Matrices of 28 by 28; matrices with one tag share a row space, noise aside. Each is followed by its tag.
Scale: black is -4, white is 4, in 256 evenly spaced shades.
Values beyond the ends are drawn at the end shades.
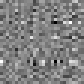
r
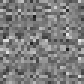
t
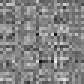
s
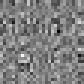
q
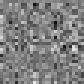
r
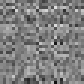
s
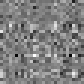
r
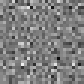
q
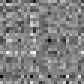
t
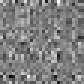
q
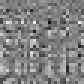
t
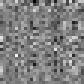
r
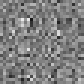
q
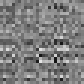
s
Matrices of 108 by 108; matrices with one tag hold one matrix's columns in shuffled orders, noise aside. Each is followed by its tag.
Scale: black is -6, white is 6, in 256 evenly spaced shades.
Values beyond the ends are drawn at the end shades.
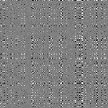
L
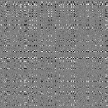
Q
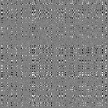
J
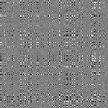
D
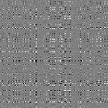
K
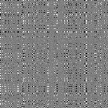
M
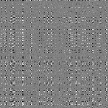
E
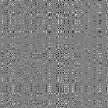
M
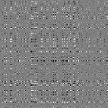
K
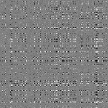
K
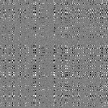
J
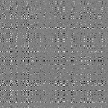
K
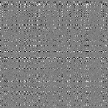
Q
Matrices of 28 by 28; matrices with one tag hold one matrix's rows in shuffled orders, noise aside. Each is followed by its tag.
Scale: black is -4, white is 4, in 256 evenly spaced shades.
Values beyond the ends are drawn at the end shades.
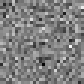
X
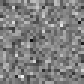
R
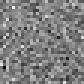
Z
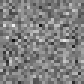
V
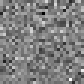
X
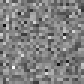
Z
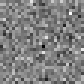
X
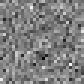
X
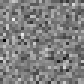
Z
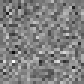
V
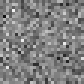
Z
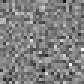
X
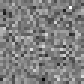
X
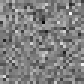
X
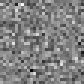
R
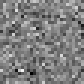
R
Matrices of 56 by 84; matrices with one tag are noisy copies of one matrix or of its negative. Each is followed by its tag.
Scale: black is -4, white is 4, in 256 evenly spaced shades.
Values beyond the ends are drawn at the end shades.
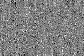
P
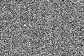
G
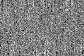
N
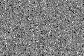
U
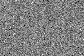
G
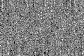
N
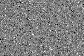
U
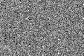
U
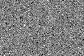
G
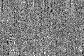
N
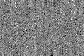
P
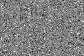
G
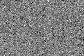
G
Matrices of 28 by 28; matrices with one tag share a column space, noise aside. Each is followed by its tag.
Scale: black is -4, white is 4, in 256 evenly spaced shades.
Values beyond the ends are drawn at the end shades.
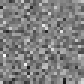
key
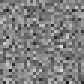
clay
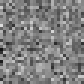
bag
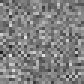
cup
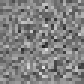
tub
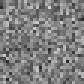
bag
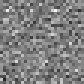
clay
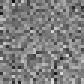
key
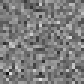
tub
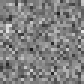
tub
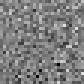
clay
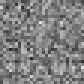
bag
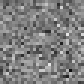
cup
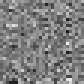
clay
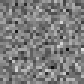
tub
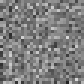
clay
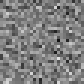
key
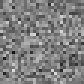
cup
